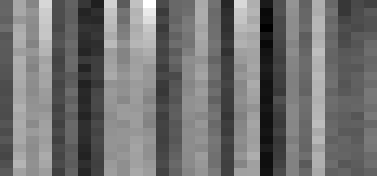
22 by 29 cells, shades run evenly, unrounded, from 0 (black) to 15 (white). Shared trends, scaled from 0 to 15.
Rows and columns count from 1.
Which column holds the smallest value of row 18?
21
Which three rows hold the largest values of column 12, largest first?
1, 2, 3
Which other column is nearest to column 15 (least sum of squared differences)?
10
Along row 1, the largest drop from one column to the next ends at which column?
13
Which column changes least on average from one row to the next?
23
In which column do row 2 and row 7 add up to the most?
12
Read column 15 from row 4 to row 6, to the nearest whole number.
7 7 7
